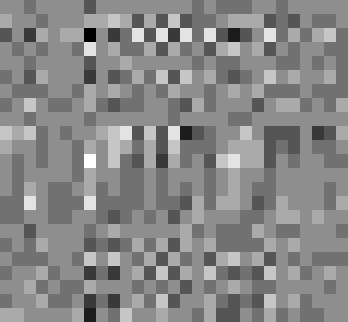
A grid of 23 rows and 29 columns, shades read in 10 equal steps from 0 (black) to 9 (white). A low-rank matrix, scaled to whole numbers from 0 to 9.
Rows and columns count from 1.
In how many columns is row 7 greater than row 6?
11
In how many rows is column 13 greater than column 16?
10
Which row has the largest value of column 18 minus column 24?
3
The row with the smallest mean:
22
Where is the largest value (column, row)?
8, 12
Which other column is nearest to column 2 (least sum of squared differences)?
7
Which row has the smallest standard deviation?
9
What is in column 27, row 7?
4
